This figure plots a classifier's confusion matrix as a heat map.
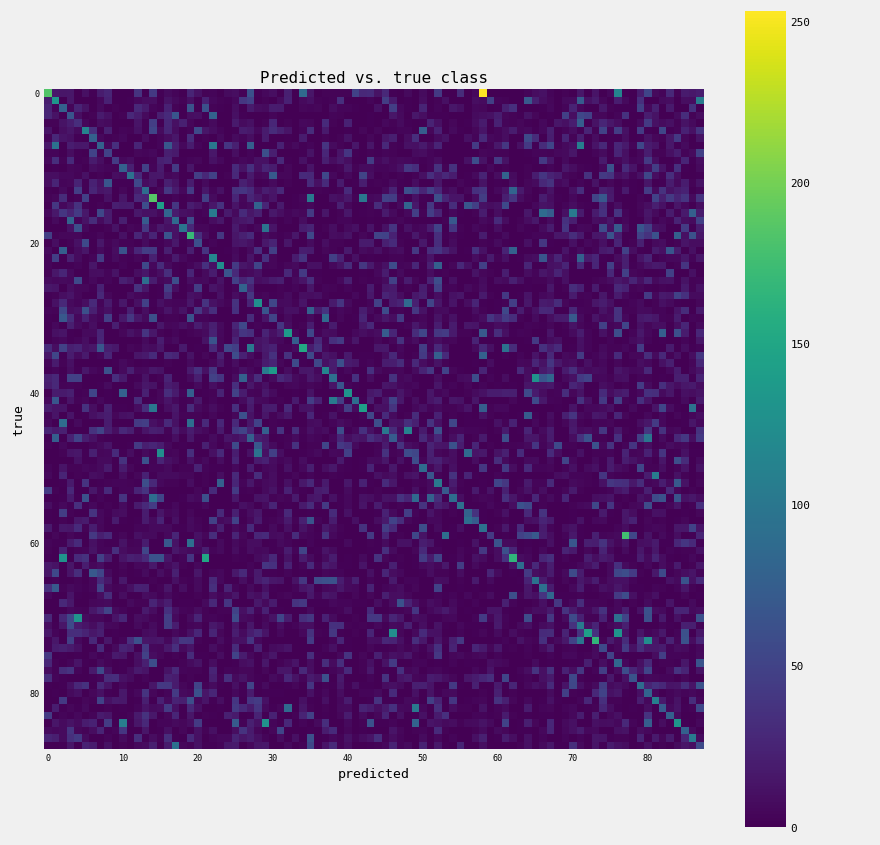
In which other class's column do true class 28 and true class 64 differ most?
48
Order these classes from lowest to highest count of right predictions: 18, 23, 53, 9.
9, 53, 18, 23
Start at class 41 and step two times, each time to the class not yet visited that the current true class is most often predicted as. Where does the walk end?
65
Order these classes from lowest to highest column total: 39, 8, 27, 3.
39, 8, 3, 27
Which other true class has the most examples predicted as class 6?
64
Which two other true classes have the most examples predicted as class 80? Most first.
73, 46
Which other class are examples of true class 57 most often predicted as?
56
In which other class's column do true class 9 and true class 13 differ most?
62
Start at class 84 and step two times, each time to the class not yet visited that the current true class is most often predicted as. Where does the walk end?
35
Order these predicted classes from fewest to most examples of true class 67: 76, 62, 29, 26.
26, 29, 76, 62
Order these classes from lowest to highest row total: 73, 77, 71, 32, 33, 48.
33, 71, 77, 48, 32, 73
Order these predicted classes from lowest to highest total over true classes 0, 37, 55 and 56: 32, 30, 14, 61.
61, 32, 14, 30
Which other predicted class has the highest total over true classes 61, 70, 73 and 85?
80
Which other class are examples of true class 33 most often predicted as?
22
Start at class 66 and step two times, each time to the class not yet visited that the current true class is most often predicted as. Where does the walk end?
87
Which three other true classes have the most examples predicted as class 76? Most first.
72, 0, 70
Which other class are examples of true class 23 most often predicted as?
52
